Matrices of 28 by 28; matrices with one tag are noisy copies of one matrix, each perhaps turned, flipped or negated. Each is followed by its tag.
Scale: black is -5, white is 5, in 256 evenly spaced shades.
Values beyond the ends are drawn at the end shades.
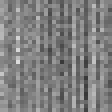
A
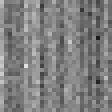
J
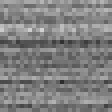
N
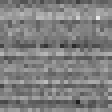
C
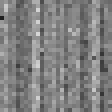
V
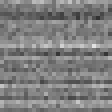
C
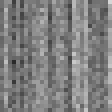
J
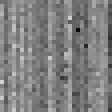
J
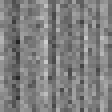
C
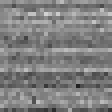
J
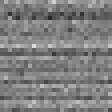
C
